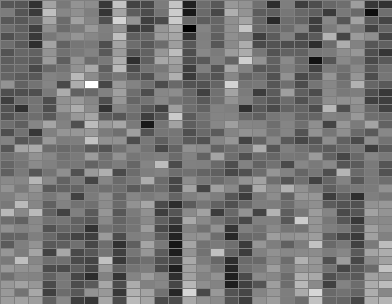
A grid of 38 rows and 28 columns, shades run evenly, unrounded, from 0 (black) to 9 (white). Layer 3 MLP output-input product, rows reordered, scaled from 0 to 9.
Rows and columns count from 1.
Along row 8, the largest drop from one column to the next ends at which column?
10
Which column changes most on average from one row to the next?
7
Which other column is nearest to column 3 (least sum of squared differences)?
14
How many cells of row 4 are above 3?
22
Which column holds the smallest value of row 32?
13
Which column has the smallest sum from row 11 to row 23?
28
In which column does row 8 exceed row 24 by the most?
18
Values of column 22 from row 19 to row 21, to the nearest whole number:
4 4 5
